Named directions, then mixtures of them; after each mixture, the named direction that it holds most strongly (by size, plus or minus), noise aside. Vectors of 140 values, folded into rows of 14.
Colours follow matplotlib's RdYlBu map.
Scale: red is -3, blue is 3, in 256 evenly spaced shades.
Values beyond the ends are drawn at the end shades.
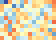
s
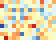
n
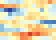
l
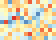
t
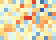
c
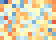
s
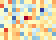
n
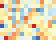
n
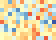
c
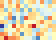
n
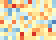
l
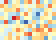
t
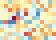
t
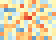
c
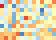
n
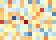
t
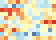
l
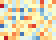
n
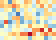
t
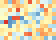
t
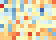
s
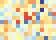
c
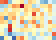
s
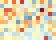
c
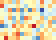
n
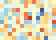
s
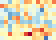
t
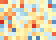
s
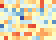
n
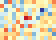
s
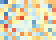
s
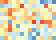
c
